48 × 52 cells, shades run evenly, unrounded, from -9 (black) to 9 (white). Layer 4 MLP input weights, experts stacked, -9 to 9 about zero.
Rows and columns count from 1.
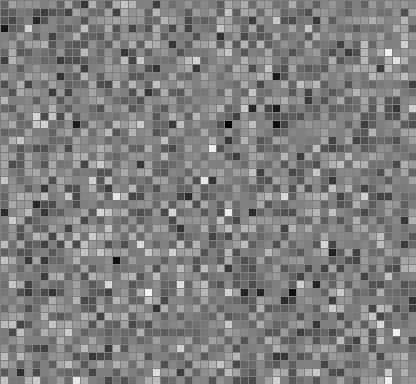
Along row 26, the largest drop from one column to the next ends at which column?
5
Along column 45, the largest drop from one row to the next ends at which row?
43
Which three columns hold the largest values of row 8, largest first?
50, 25, 18
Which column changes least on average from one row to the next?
27
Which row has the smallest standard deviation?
17
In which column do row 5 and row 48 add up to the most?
10
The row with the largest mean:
20
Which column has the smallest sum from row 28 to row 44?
4
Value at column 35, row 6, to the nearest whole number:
-1
